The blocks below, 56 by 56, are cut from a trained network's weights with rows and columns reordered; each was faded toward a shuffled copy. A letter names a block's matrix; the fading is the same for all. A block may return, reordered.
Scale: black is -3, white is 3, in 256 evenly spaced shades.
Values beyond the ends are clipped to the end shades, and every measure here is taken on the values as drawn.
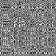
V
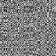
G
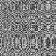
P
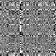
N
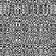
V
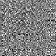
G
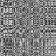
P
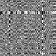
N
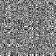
G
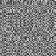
P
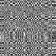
N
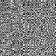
G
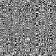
G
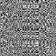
G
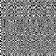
N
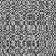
P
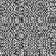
P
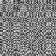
P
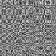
P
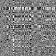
N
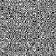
G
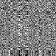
G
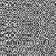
P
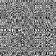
G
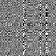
V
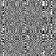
V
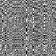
V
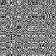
N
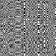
V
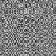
P
